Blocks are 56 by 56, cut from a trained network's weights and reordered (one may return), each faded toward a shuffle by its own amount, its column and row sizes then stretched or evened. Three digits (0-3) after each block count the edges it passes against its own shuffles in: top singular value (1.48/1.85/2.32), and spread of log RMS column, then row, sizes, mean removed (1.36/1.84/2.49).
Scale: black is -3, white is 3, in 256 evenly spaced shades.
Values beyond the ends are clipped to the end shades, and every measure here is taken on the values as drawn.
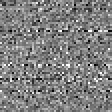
0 0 3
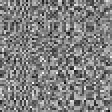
3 1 1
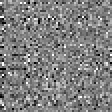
2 2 2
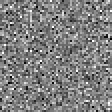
1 1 0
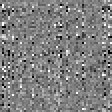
0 3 2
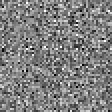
0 1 1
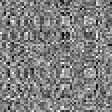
3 2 1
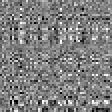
3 2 3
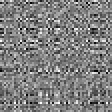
3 2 3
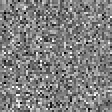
1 2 1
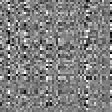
3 3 2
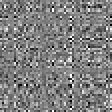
3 3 3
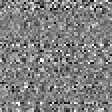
2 1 3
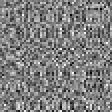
3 2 2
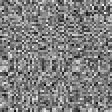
2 0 1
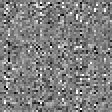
0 3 2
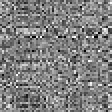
3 0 2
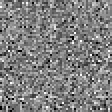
1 1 1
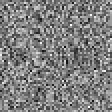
2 0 0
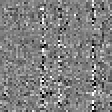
1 3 2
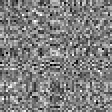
3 0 2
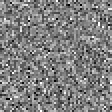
0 0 1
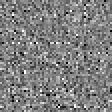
0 1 2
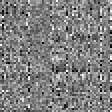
2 3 0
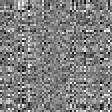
3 3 2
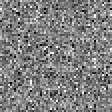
0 1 0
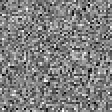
1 0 0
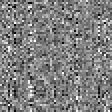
2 3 0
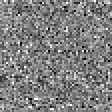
0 0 2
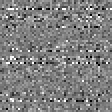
1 1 3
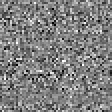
0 0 3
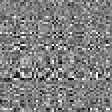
3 2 3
